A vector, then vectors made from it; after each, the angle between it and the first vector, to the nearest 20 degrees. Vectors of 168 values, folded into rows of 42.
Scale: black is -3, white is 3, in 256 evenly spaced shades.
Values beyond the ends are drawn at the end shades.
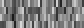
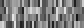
160 degrees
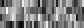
140 degrees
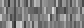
40 degrees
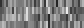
120 degrees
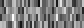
160 degrees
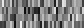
40 degrees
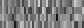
40 degrees
